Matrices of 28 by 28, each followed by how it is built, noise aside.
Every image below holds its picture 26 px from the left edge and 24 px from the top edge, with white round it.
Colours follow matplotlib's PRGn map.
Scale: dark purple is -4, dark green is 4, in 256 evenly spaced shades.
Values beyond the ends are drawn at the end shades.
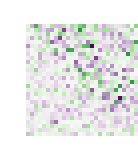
upper triangular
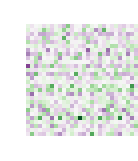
repeating columns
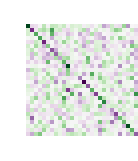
diagonal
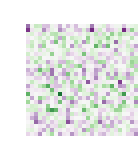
repeating columns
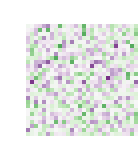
repeating columns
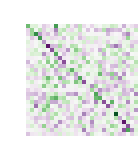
diagonal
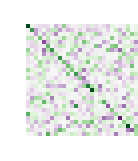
diagonal
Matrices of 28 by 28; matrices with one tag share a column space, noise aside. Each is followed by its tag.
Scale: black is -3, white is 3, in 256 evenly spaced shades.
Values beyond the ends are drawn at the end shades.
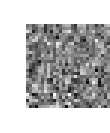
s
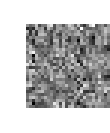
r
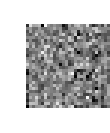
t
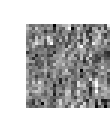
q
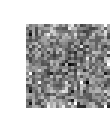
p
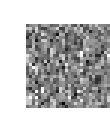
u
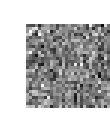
t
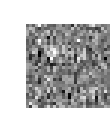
u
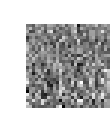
s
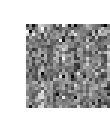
t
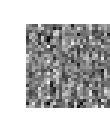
q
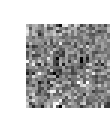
p
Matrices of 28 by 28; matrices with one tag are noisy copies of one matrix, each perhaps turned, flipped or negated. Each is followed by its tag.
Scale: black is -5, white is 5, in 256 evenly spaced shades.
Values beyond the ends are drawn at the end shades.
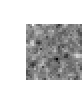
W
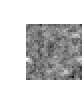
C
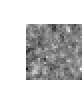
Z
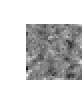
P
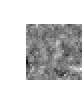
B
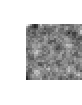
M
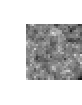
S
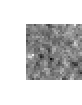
W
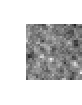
W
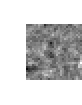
B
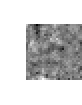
B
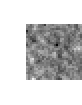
W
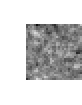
Z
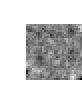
M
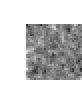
Z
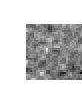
W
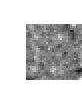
M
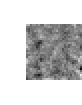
P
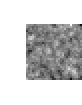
Z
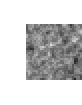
W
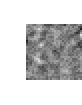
P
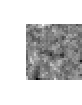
B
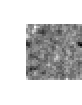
C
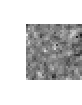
Z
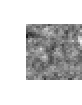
B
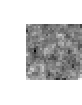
S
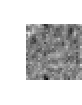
C
